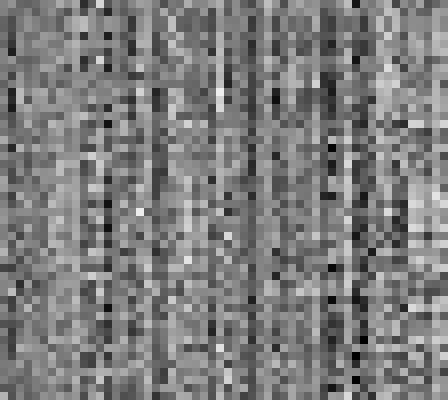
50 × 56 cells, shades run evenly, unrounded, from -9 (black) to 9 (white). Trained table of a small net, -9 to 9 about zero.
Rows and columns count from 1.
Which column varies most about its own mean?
42
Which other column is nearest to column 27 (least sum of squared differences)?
17
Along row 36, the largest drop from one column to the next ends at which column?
45
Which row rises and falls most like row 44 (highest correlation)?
12
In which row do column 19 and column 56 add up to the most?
34
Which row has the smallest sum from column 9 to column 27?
2
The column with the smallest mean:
32
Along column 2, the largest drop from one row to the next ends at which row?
38
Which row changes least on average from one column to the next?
47
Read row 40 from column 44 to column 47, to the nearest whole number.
2 -3 -2 1
